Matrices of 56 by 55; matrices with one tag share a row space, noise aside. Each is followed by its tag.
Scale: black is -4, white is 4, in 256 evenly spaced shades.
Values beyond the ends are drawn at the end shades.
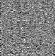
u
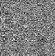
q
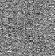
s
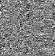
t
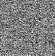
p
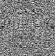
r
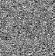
p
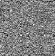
t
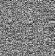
s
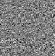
p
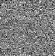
p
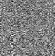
u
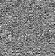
s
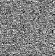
p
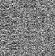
q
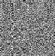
u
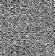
u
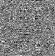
r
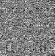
s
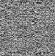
r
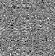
u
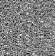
t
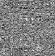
r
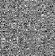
q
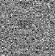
r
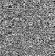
s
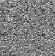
q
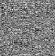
r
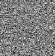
p
